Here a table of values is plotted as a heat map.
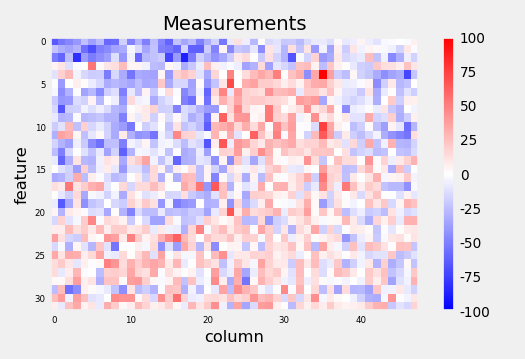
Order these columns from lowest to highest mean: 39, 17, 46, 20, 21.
20, 17, 46, 39, 21
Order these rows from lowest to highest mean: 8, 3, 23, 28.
8, 3, 28, 23
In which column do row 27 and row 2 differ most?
3
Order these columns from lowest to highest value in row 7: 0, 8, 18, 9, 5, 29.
18, 9, 0, 8, 5, 29
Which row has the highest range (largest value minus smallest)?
4
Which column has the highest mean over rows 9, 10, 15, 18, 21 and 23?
35
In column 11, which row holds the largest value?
28
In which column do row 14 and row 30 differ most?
16
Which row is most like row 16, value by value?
24
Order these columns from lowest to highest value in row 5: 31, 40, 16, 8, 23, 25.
8, 16, 40, 31, 25, 23
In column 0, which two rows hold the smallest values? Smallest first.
0, 2
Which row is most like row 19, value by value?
14
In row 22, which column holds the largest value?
19
